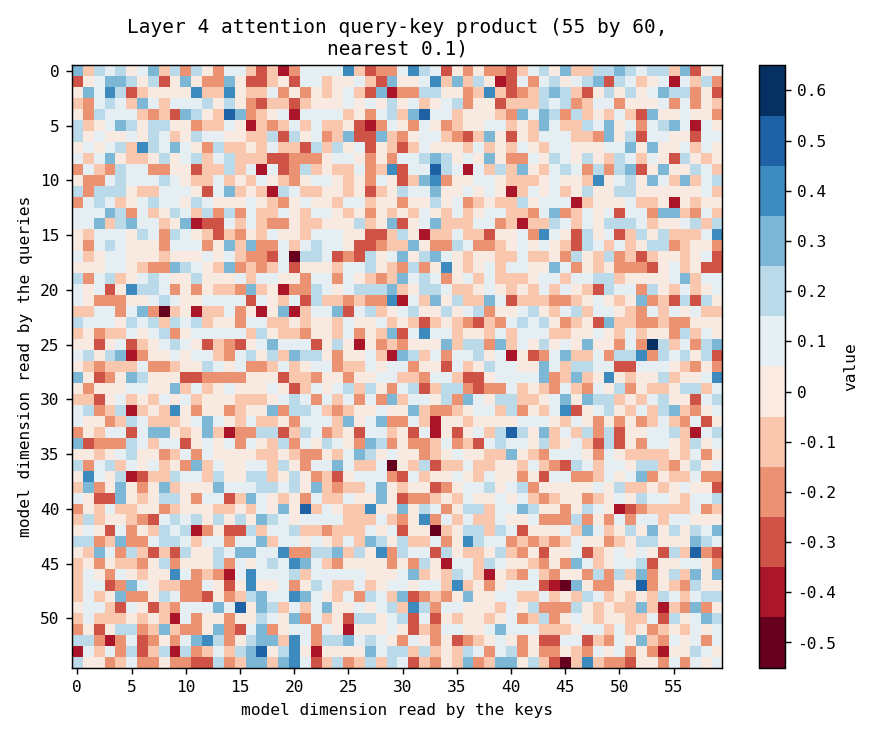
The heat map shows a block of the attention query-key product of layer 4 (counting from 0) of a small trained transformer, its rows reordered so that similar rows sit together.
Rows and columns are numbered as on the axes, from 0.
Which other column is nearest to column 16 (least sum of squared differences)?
57
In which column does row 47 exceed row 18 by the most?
52
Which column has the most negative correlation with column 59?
14
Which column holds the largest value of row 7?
6
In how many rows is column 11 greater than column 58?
20
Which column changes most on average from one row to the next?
30
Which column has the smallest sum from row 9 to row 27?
40
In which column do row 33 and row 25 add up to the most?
53
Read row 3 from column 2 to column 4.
0.1 0.2 0.1
